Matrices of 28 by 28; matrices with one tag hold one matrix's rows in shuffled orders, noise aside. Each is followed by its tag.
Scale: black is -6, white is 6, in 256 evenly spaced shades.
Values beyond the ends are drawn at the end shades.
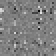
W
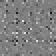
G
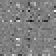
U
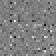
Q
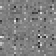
W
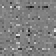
U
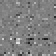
U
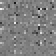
W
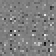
Q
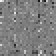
W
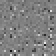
Q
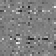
U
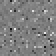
Q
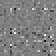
Q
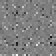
G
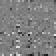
U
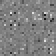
Q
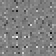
G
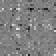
U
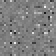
Q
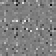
G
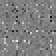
G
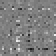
U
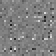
Q
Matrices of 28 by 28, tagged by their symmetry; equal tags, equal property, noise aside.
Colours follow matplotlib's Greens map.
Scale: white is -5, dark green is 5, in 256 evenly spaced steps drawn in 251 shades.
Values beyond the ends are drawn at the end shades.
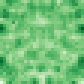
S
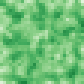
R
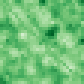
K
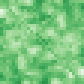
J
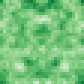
S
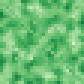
J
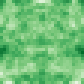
S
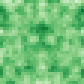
S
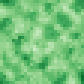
K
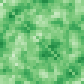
R
